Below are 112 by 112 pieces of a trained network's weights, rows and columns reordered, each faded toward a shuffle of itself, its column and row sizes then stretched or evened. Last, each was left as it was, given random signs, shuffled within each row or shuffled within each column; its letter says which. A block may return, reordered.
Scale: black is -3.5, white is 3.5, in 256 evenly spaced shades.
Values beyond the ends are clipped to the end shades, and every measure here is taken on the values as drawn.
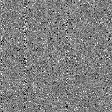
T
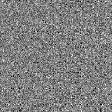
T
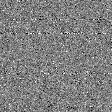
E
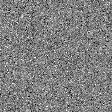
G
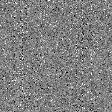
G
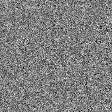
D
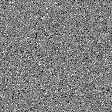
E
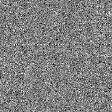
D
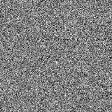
T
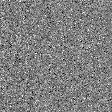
G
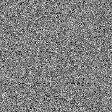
D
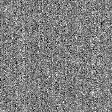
G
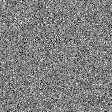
E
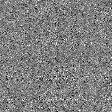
D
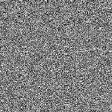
T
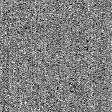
G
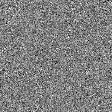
D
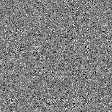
T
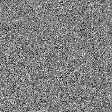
D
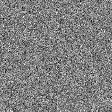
G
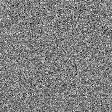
E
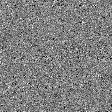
E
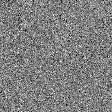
G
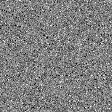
E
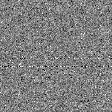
T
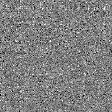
T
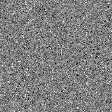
G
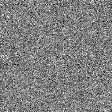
D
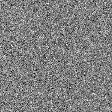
G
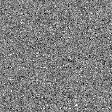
D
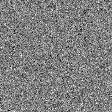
G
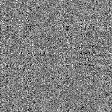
T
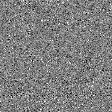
D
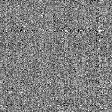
T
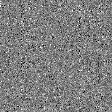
D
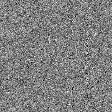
G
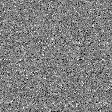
E
